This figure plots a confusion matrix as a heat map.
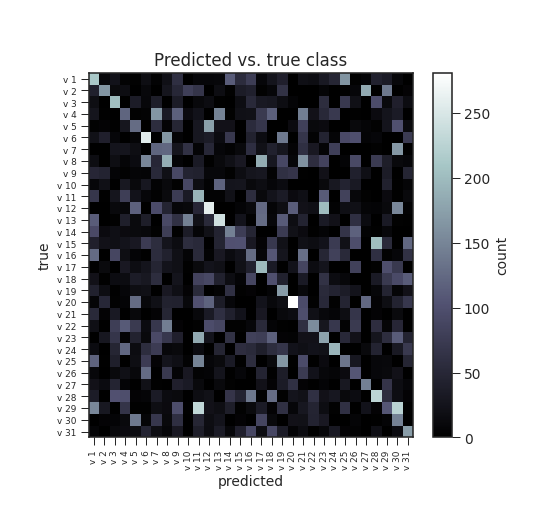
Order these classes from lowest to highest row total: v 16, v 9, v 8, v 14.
v 9, v 14, v 16, v 8
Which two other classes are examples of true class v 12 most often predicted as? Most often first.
v 23, v 30
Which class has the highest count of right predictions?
v 20
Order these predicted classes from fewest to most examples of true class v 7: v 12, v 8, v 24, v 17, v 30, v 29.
v 29, v 17, v 12, v 24, v 8, v 30
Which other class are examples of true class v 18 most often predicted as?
v 31
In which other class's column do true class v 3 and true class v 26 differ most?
v 6
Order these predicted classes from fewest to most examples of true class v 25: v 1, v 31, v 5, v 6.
v 5, v 31, v 6, v 1
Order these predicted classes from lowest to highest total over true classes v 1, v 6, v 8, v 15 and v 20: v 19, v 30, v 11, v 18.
v 30, v 18, v 11, v 19
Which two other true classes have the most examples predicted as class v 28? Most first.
v 15, v 3
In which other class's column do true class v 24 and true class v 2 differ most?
v 27
